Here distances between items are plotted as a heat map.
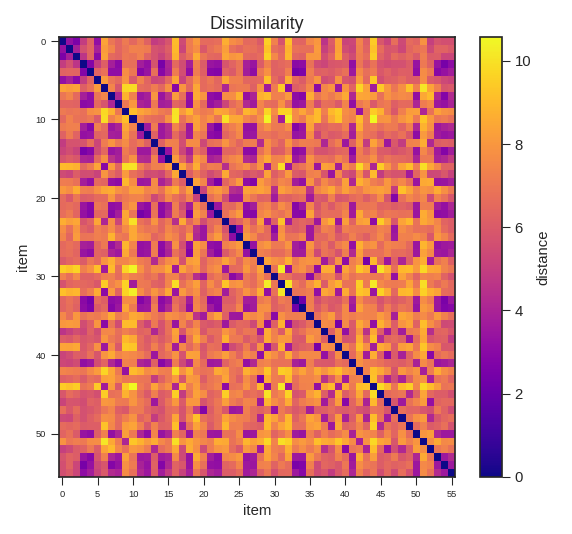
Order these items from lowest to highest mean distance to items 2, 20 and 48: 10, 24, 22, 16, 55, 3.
3, 55, 24, 22, 10, 16
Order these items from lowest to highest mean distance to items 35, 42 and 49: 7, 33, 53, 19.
19, 33, 53, 7
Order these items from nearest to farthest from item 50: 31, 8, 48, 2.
8, 2, 31, 48
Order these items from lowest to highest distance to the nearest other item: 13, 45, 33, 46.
33, 46, 13, 45
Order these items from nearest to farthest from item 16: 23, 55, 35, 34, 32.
32, 23, 55, 34, 35
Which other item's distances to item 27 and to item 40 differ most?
18
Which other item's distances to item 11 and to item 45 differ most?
22
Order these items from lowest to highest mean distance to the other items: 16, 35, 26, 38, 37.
26, 37, 38, 35, 16
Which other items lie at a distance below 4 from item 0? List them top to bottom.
1, 2, 5
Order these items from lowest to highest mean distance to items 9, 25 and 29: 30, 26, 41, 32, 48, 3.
30, 32, 3, 41, 48, 26
